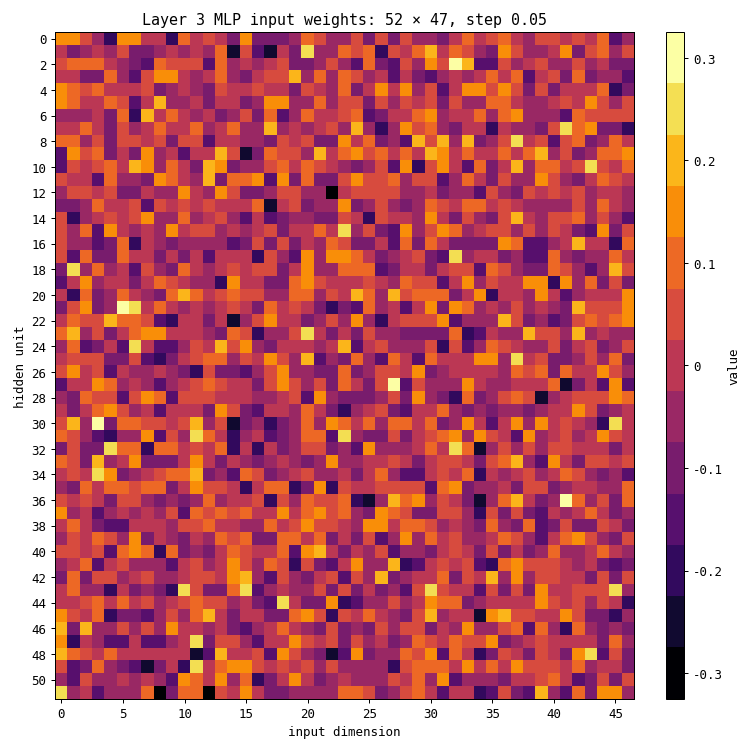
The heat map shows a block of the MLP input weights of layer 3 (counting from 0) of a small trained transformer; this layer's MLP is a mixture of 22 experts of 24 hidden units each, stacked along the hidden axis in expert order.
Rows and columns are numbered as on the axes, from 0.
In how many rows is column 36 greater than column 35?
28
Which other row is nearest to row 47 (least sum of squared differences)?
49
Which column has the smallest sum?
34
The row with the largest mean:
9
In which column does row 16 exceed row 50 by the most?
42
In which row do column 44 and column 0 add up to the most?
51
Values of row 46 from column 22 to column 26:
0.05 -0.1 -0.05 -0.1 0.05
